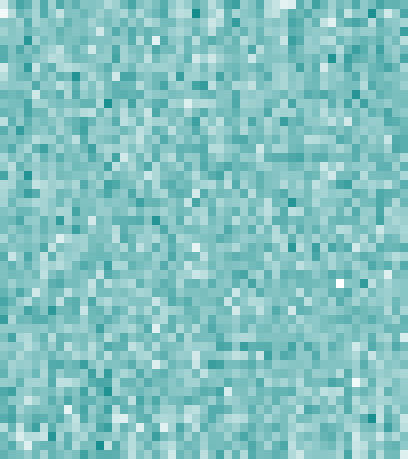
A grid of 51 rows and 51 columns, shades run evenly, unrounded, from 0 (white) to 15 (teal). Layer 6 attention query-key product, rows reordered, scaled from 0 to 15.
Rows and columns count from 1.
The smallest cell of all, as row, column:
32, 43
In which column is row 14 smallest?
44
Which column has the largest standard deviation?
25
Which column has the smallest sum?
41
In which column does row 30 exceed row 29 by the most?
2
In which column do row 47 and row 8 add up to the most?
47
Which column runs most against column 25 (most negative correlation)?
34
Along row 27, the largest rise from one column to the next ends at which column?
16
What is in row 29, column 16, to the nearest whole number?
9
